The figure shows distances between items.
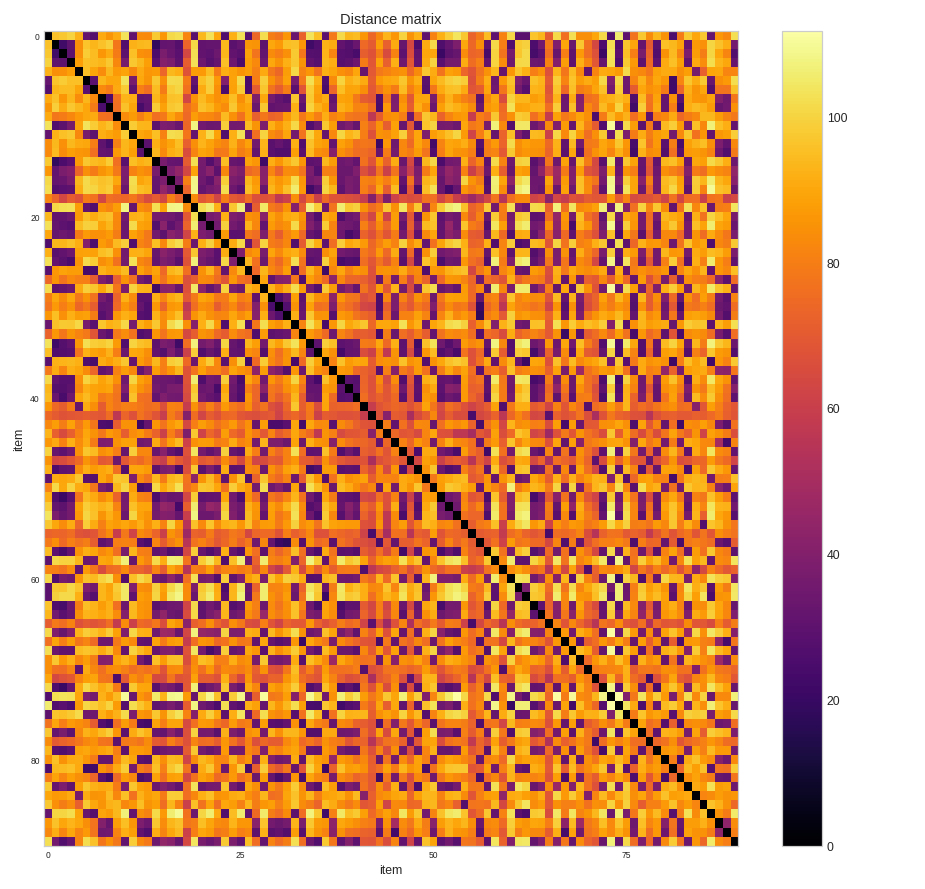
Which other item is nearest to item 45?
88
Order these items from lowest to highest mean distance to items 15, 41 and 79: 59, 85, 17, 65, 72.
72, 17, 59, 65, 85
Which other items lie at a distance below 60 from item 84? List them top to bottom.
4, 41, 59, 70
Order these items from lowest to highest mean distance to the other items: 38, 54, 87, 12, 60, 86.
38, 60, 12, 87, 86, 54
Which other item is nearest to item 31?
56
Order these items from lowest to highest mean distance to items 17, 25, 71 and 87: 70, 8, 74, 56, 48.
48, 74, 56, 8, 70
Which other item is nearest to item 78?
71
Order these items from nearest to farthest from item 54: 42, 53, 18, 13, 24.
18, 42, 53, 13, 24
